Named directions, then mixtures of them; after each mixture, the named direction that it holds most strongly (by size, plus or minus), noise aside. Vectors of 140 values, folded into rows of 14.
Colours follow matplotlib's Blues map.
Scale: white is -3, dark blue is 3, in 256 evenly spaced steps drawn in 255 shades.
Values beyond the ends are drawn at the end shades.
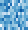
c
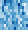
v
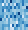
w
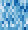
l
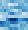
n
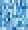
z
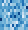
w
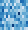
w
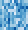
z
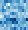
n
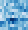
n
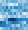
n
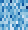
w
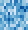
l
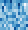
v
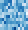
c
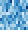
c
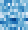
n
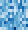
z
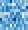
w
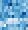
n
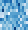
v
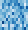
l
